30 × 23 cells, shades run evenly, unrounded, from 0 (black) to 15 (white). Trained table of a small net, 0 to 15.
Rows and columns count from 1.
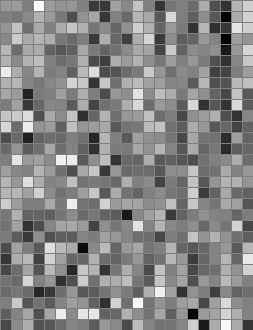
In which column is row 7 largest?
1
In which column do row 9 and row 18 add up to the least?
10
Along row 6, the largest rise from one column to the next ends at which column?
11
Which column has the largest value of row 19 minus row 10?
7
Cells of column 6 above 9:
7
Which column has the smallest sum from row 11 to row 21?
17
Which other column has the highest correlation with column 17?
8
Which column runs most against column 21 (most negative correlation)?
14
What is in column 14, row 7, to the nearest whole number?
12
